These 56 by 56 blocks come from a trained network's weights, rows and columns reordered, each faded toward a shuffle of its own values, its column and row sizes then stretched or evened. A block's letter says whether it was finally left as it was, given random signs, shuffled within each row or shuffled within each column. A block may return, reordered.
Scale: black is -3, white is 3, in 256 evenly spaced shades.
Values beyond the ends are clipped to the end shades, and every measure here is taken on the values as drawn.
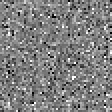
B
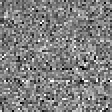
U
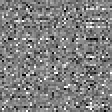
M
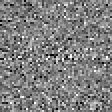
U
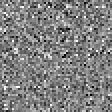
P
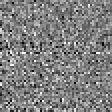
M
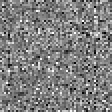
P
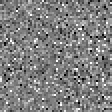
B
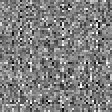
M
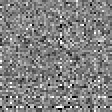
P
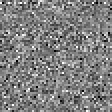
U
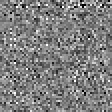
P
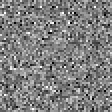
U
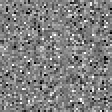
B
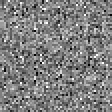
B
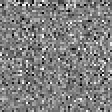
M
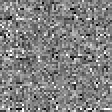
P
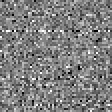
U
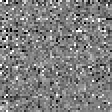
P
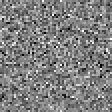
U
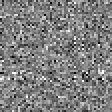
P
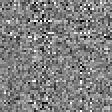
P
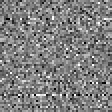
U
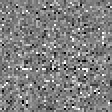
M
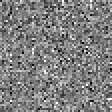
B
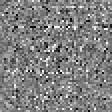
P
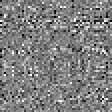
M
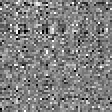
M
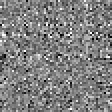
P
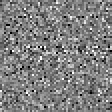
U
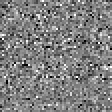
U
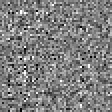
P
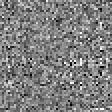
P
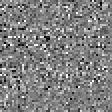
P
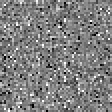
B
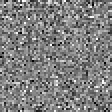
U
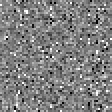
B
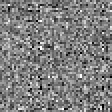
P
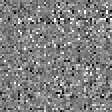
M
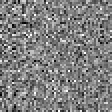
M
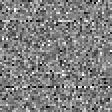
U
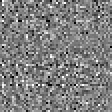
M
